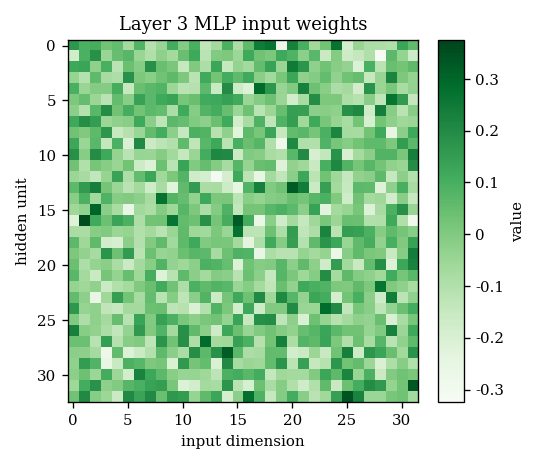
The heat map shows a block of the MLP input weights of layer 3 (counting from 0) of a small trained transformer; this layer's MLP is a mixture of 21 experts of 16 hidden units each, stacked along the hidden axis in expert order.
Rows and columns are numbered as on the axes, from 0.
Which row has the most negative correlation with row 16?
20
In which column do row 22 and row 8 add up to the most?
28
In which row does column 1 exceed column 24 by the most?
16
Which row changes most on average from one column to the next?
23
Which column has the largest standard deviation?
15
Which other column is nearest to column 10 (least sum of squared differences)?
26
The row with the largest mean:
32
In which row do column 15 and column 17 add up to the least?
24
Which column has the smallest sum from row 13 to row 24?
6
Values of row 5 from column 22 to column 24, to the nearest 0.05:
0.2 0 0
